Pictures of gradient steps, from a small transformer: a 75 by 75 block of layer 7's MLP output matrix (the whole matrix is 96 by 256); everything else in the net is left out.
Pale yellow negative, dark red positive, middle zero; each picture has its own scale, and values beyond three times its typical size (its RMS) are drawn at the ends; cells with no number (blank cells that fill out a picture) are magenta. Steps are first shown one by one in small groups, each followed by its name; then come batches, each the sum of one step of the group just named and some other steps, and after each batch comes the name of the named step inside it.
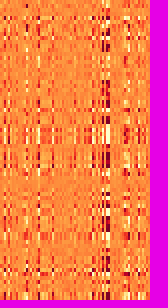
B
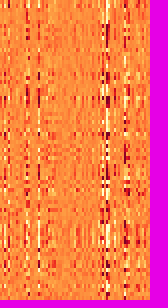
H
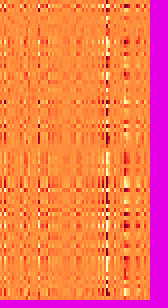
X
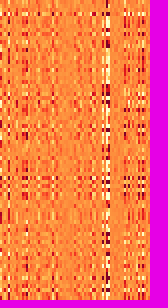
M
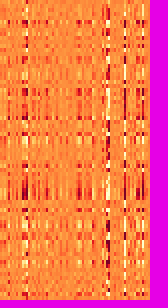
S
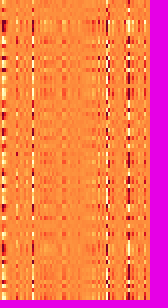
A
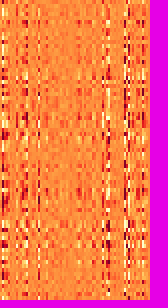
S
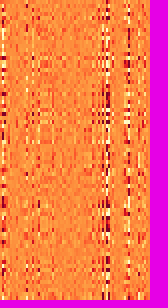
B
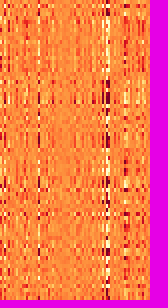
X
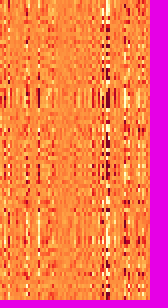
H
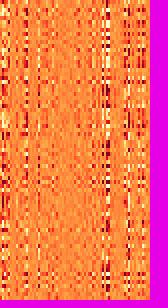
M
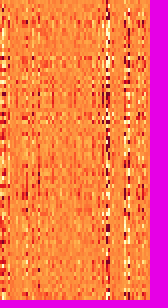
S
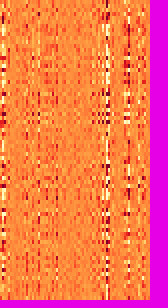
M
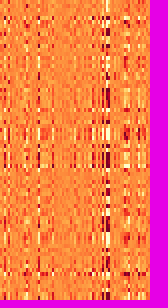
B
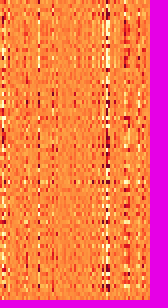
M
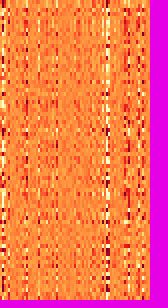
M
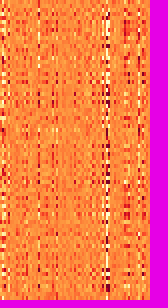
M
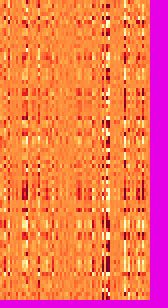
S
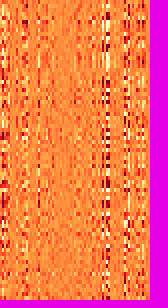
B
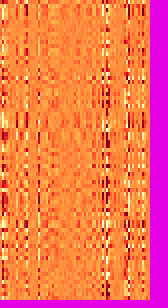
X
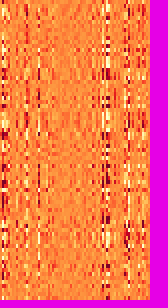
H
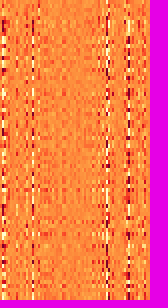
A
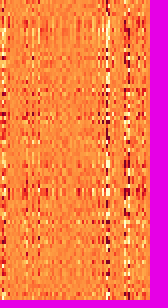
S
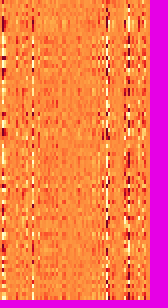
A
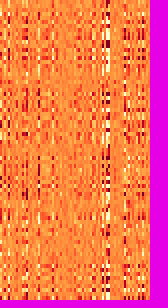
M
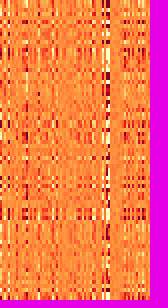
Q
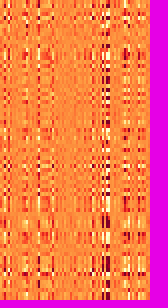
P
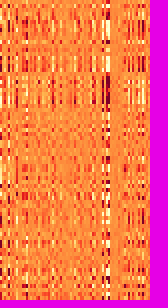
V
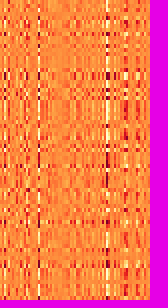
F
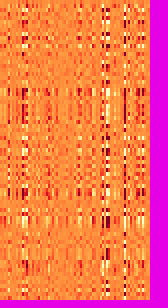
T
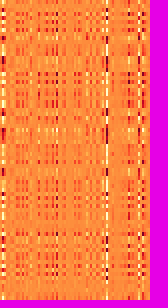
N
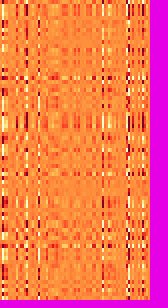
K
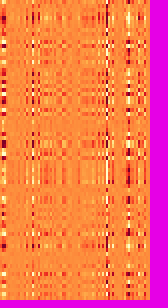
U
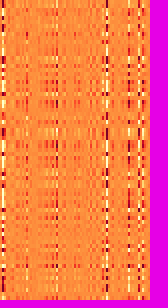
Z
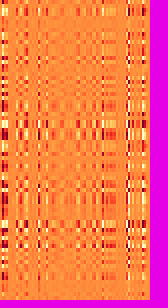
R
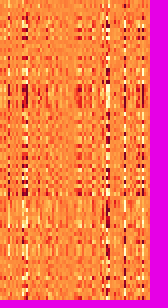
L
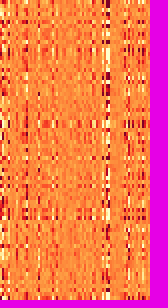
Q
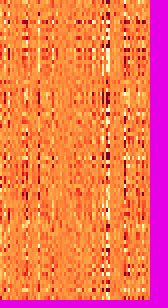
Q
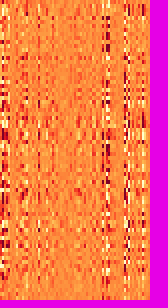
R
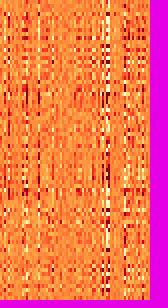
L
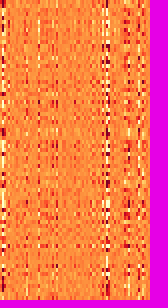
Z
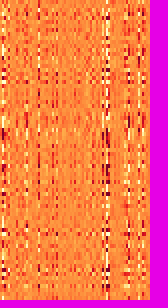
N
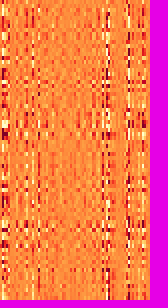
R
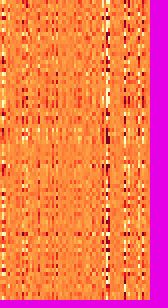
N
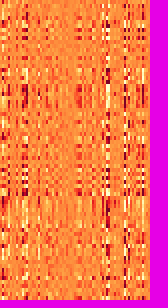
L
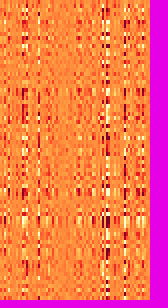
T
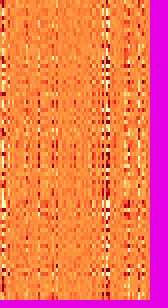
Z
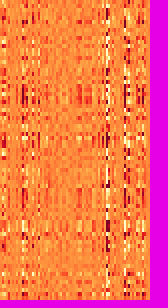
U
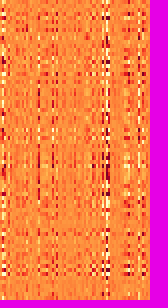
N
